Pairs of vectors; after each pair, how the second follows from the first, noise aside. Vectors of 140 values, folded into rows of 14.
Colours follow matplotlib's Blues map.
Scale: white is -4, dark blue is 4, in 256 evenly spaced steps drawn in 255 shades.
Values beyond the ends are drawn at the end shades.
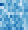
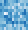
wrapped around, negated.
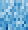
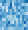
shuffled.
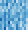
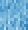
negated, shrunk.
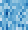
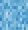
negated, shrunk.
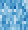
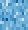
wrapped around, partly zeroed.
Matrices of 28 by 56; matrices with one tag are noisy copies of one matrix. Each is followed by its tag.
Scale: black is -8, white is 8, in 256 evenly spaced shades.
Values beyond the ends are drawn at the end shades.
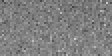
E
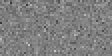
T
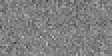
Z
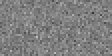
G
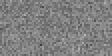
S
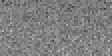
E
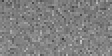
E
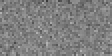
Z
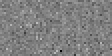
G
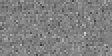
S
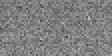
S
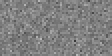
G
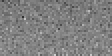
E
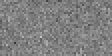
Z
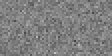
G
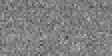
S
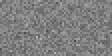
G
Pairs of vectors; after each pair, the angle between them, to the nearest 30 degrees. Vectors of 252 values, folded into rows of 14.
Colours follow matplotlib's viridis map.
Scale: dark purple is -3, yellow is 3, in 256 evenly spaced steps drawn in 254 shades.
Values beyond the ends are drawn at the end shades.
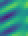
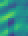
150 degrees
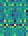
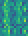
60 degrees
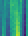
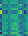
60 degrees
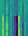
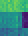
90 degrees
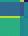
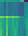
30 degrees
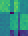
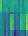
60 degrees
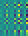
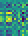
60 degrees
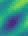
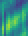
150 degrees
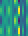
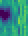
120 degrees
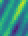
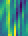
120 degrees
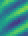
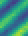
60 degrees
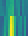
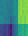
120 degrees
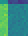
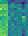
30 degrees
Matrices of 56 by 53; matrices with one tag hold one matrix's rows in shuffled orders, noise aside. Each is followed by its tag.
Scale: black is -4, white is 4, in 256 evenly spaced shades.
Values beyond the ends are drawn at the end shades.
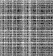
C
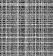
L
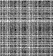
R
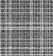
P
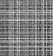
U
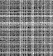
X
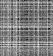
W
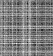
C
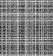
L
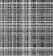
C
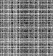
W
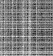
C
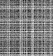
X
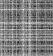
C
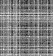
W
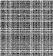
P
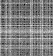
P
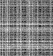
R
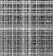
C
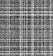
X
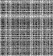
P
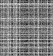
W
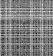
P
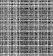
W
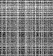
L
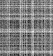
X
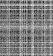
X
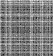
P
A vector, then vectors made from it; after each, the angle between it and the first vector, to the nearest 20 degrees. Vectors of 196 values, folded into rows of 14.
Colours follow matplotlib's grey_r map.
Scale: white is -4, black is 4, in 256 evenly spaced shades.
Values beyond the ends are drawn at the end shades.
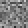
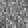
120 degrees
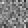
140 degrees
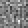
60 degrees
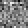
140 degrees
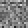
20 degrees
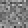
20 degrees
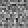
120 degrees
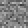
140 degrees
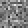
40 degrees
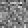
160 degrees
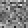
20 degrees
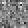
140 degrees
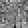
60 degrees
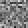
20 degrees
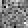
60 degrees
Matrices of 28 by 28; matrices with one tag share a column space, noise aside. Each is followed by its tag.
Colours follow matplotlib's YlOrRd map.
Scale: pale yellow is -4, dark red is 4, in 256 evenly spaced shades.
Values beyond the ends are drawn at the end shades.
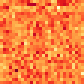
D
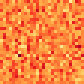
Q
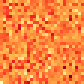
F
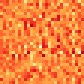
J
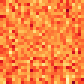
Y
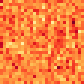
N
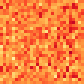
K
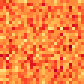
Q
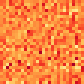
Y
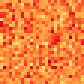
K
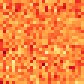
Y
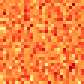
F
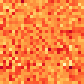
Y
